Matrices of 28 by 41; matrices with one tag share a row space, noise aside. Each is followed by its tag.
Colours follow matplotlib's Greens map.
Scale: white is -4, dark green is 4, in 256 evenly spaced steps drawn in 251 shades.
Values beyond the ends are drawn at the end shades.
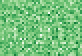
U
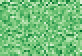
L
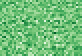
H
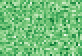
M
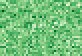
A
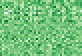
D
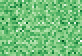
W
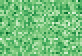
M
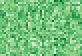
A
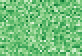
A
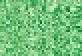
A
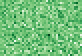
U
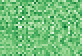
W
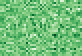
A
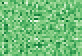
D
